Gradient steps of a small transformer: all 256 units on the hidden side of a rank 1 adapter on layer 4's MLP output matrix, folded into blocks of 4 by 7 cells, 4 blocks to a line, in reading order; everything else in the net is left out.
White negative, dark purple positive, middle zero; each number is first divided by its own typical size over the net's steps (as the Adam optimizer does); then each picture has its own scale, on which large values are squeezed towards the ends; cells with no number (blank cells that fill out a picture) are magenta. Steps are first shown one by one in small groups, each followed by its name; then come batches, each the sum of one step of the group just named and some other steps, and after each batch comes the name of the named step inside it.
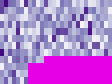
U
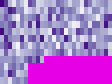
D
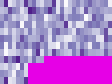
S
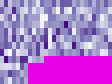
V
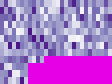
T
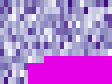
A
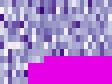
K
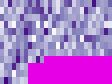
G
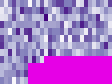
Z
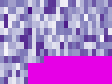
S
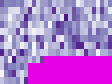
U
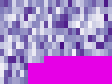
A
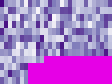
D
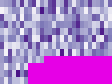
K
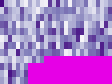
D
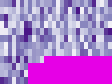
G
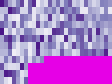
D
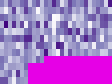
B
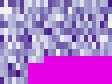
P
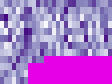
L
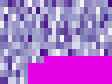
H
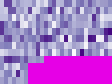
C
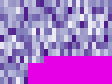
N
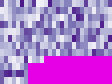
P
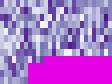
L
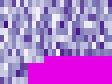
B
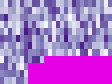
L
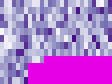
P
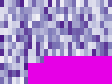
P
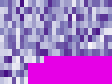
H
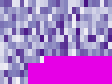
C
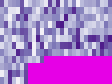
N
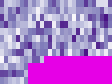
B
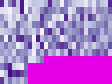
P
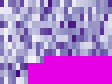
P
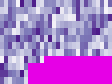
B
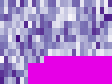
H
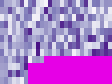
C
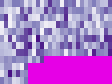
L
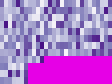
B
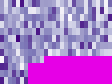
N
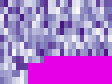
H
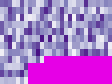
C
